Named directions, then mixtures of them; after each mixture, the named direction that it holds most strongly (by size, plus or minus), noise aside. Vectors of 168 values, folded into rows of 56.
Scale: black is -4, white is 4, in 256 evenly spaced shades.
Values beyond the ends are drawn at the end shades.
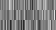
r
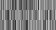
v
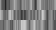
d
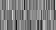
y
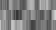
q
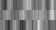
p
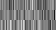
r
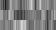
d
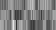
q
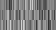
r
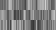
q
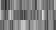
d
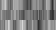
p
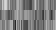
d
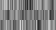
p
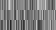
r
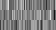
y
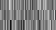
r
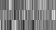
r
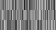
y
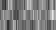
p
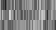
d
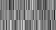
r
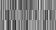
v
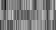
d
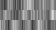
p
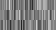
r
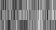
p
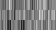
r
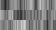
d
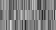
r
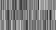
v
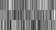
r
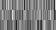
y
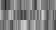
d
